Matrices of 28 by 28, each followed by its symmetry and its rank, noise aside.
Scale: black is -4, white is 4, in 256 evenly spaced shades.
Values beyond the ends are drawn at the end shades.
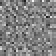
no symmetry, rank four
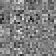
antisymmetric, rank four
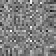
no symmetry, rank five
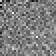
symmetric, rank six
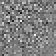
symmetric, rank six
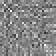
symmetric, rank five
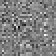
no symmetry, rank six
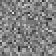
symmetric, rank six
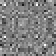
symmetric, rank four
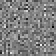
no symmetry, rank five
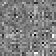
symmetric, rank five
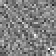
symmetric, rank six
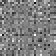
symmetric, rank four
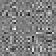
antisymmetric, rank four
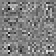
no symmetry, rank five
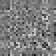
symmetric, rank five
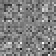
symmetric, rank four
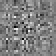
no symmetry, rank four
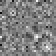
symmetric, rank five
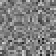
no symmetry, rank four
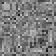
symmetric, rank six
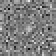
symmetric, rank six
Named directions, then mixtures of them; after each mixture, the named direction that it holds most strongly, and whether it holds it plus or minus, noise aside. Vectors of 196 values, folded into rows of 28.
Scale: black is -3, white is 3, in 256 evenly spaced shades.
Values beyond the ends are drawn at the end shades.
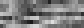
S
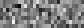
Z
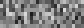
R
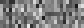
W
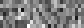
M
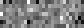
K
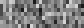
W, minus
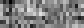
W, plus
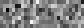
Z, plus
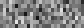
R, minus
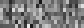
W, plus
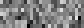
M, minus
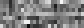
S, minus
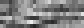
S, minus
